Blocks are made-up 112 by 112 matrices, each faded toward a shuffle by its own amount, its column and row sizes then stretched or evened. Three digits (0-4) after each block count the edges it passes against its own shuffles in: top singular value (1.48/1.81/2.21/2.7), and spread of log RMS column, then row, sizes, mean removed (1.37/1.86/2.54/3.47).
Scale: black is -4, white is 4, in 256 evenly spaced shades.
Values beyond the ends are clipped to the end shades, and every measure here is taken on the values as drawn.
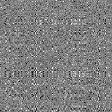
4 3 2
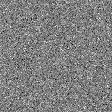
1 0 0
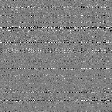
4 1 4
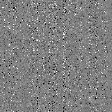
0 3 0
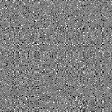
4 2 2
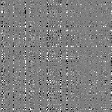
4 4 3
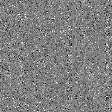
1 2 1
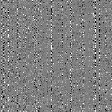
4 4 0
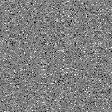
3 1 1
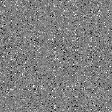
2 2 1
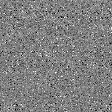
1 1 2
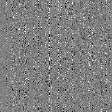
1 4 1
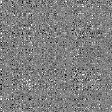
3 3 3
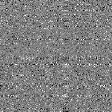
3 1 3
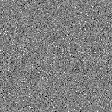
3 0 0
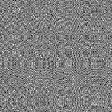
4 1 0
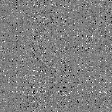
1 3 2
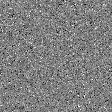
0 0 0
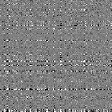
4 3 4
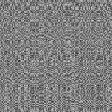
4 0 3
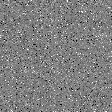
1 0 1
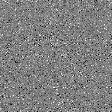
1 0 2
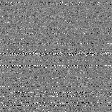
2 0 4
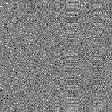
4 0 0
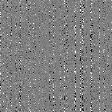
2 4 1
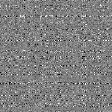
2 2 4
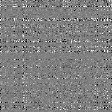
3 3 4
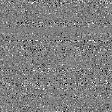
0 2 4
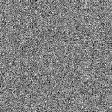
2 1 0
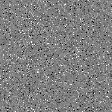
1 2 1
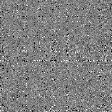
2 3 2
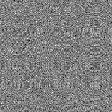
4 0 0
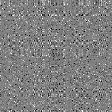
4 2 2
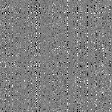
3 4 2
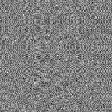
4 1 1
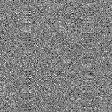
3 1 1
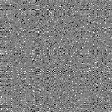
4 2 2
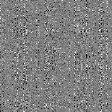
2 4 2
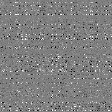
1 2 4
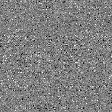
2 0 2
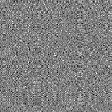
4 1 1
